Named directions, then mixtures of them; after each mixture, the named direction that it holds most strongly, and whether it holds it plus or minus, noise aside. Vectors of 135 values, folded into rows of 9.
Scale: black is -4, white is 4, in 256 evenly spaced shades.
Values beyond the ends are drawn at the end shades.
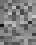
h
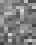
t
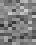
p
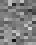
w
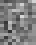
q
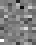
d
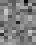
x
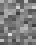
t, plus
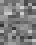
x, plus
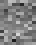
w, plus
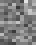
x, minus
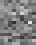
p, plus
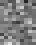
x, plus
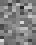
d, plus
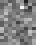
x, plus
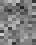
p, minus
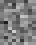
q, plus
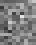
q, plus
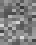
p, minus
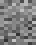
w, minus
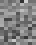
w, minus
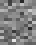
w, minus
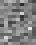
q, minus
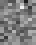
x, plus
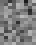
x, plus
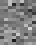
w, plus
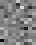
d, minus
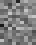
p, plus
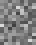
h, minus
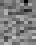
p, minus
